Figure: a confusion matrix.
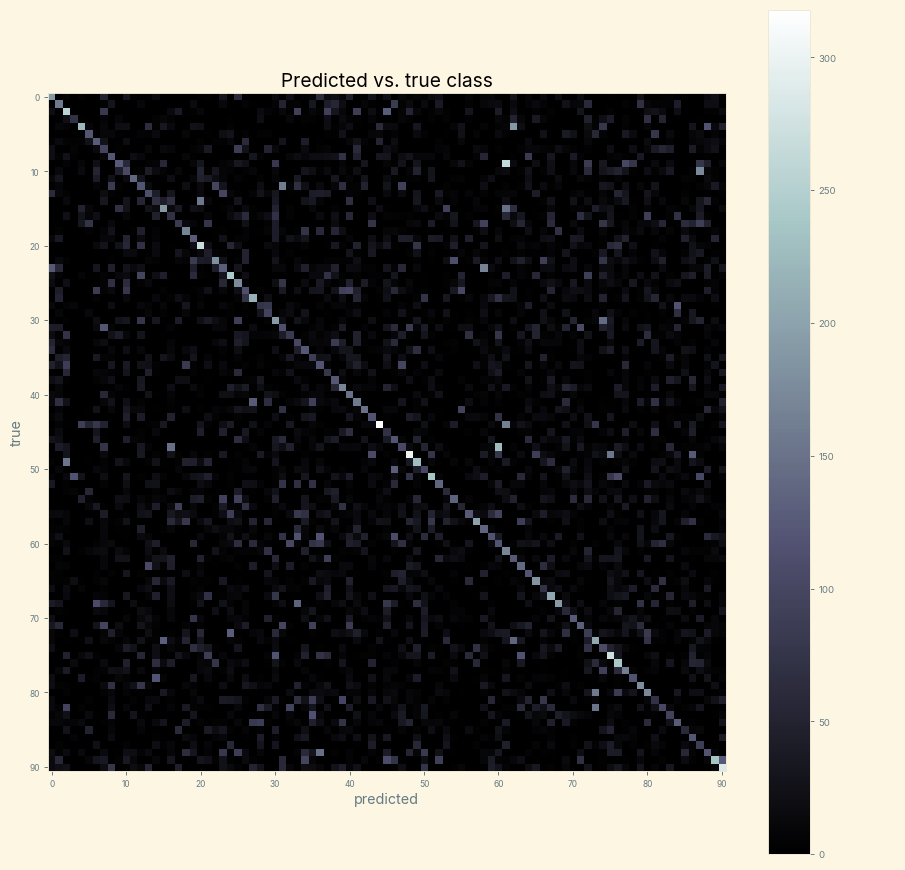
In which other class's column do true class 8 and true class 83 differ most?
35
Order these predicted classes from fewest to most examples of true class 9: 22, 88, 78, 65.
22, 65, 88, 78
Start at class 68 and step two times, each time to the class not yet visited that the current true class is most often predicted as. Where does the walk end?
38
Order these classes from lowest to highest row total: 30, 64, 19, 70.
64, 70, 19, 30
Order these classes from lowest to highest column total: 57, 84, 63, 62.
57, 84, 62, 63
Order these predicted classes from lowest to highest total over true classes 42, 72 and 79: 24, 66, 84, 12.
84, 66, 12, 24
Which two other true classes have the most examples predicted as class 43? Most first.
48, 17
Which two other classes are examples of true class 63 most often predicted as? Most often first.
13, 66
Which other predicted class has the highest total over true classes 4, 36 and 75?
62
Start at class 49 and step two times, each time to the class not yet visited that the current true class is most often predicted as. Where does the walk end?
45
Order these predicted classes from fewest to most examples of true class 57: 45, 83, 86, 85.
83, 45, 85, 86
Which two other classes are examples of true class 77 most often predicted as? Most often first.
74, 76
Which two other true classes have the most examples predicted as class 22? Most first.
12, 76
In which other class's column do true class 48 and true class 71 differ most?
75
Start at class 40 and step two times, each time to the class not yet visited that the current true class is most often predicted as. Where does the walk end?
25
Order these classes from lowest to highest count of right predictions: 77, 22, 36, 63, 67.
36, 63, 77, 22, 67
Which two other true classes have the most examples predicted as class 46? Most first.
50, 59
